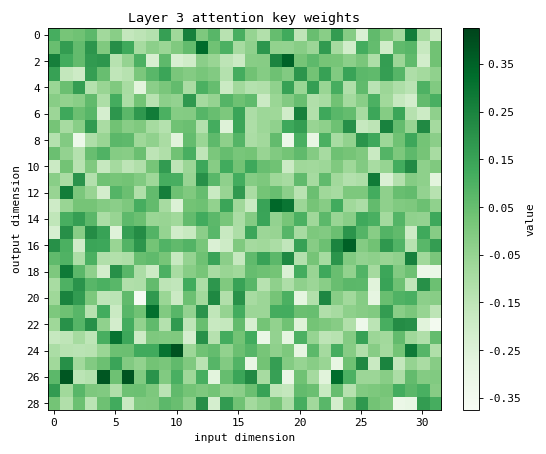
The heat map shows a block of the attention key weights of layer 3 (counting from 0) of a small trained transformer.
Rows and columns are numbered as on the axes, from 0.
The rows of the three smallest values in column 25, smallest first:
22, 0, 7
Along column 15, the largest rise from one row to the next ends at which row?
3
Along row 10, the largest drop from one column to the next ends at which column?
10
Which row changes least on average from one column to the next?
9
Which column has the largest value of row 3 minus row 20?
20
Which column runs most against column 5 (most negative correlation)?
19
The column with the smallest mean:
31
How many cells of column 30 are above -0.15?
24
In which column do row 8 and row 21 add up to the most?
8
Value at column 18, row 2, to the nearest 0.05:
0.25
